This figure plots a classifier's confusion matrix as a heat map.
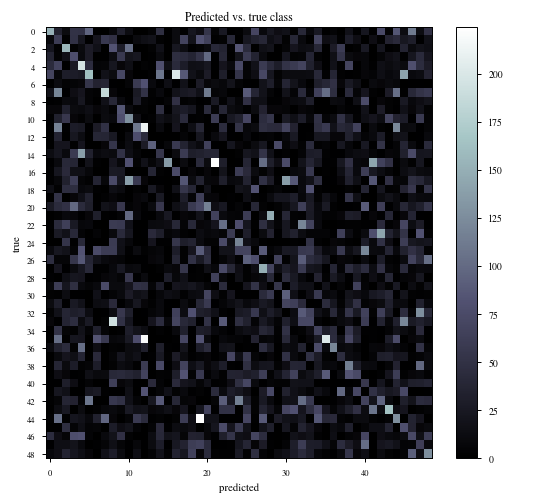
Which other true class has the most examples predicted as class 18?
32
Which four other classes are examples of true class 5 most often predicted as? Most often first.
16, 45, 14, 17
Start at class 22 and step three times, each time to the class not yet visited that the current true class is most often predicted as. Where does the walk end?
40
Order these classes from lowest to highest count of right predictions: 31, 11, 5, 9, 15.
31, 9, 11, 15, 5
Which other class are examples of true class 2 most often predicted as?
10
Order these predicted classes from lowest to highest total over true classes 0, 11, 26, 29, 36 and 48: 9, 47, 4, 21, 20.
21, 9, 47, 20, 4
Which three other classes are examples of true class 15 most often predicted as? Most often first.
21, 41, 27
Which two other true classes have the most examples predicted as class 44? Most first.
11, 7
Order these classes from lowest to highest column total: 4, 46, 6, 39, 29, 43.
29, 6, 39, 43, 46, 4
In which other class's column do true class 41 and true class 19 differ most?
37
